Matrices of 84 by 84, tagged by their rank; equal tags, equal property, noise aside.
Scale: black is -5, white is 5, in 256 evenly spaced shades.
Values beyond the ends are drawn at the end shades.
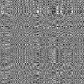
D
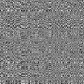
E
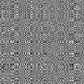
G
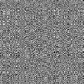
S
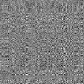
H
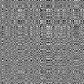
G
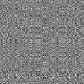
H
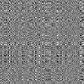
E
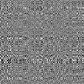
D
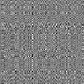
H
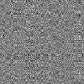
S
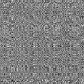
S
